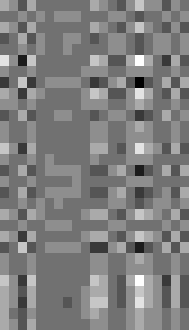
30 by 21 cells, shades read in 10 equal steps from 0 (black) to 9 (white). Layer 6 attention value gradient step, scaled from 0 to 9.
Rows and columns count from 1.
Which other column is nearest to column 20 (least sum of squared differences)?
12
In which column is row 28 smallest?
3
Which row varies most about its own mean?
6
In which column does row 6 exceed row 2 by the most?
16
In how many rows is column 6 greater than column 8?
2
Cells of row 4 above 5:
1
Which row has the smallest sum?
8
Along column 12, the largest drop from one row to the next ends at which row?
23
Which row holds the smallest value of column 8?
28
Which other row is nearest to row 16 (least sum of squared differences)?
18
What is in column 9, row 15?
4
